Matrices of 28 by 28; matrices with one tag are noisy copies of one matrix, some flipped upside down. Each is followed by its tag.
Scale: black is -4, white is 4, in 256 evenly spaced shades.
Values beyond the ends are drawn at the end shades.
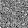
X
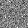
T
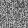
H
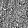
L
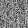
H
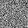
T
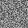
T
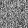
H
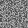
T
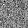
H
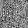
L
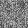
H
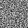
T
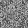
H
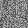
L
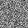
T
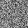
T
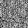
L
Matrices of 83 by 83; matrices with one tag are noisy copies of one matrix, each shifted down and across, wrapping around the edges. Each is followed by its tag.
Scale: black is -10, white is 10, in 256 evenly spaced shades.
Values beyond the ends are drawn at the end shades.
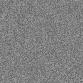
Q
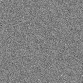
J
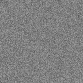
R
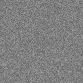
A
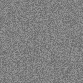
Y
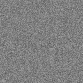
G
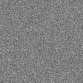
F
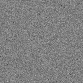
J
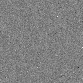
Y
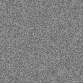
R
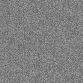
R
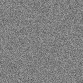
A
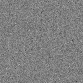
F
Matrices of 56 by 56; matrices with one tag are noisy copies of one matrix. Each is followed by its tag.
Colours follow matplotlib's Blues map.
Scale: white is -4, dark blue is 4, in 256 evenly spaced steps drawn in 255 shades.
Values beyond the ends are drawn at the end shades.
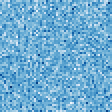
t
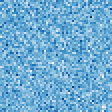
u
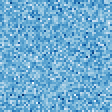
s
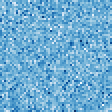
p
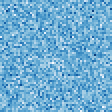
u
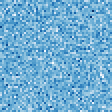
u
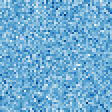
t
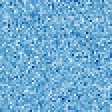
s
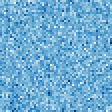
p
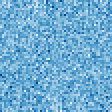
t
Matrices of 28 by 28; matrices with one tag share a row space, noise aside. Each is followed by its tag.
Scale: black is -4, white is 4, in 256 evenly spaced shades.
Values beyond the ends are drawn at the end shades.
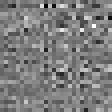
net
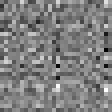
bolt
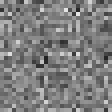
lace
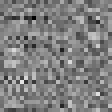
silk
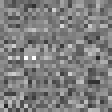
silk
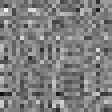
bolt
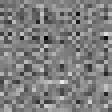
lace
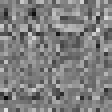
bolt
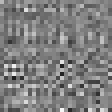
silk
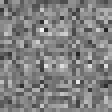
lace
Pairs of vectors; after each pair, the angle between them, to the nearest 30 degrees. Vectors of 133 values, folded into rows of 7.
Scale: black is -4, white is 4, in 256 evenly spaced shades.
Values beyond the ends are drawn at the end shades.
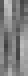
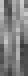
150 degrees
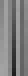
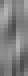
60 degrees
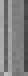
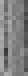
30 degrees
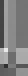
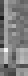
30 degrees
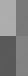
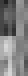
150 degrees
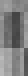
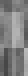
150 degrees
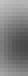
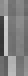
90 degrees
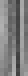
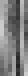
30 degrees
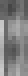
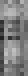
150 degrees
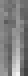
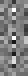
90 degrees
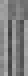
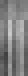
150 degrees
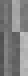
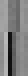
90 degrees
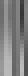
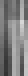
150 degrees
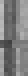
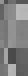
90 degrees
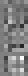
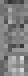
30 degrees
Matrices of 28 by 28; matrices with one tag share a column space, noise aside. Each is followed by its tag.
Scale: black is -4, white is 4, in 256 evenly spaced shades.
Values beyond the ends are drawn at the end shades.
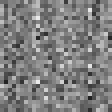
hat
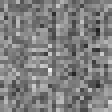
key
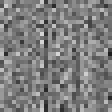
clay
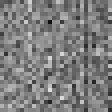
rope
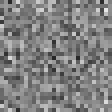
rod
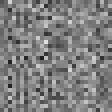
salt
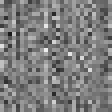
hat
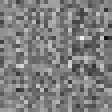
salt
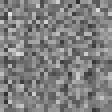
clay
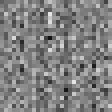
salt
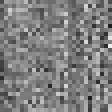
hat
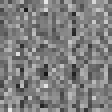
key
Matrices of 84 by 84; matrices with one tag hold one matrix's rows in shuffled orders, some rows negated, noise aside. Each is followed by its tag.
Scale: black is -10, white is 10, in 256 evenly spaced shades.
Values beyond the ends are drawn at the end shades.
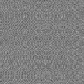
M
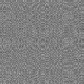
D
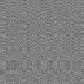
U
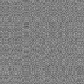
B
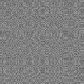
D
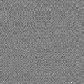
M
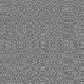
D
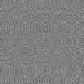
M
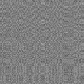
D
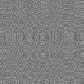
D
